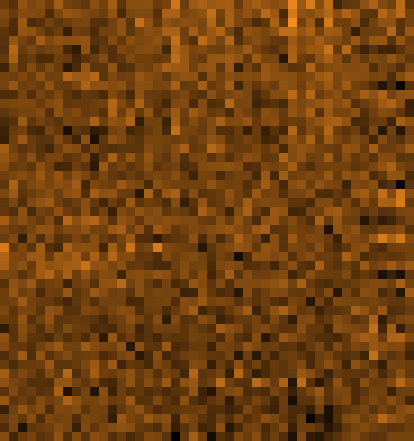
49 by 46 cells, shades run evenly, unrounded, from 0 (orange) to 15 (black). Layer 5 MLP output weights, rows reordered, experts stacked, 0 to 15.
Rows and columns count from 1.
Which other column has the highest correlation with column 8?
11
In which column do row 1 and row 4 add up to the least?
33
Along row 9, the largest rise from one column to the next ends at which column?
12
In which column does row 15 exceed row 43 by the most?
45
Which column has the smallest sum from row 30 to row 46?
42
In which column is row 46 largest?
37
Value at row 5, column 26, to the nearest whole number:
4
